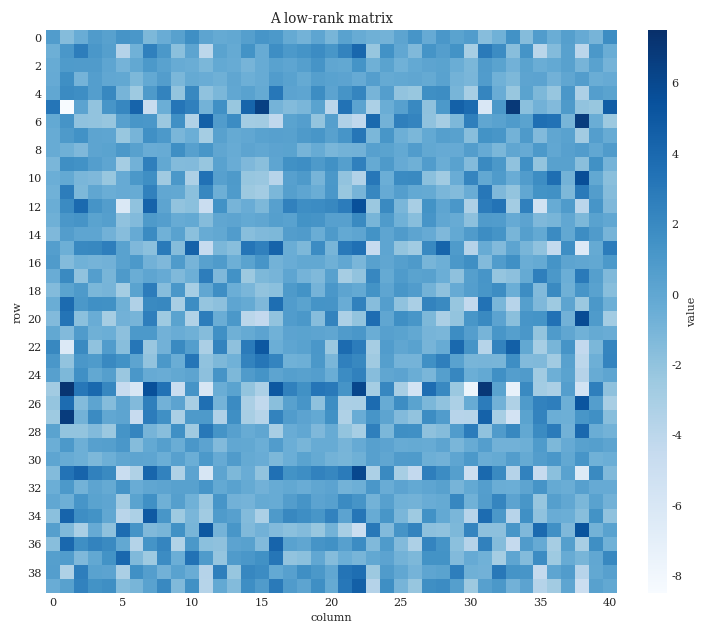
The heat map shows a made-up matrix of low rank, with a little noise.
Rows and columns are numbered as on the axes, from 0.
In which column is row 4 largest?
16
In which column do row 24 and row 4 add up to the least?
38
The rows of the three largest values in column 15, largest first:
5, 22, 23
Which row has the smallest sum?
27
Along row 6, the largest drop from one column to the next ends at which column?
39
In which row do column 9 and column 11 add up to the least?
25
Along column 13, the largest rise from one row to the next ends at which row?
6
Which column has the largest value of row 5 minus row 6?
15
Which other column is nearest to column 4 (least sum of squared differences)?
28
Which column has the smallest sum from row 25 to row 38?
33
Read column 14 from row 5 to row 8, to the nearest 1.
4 -3 0 0
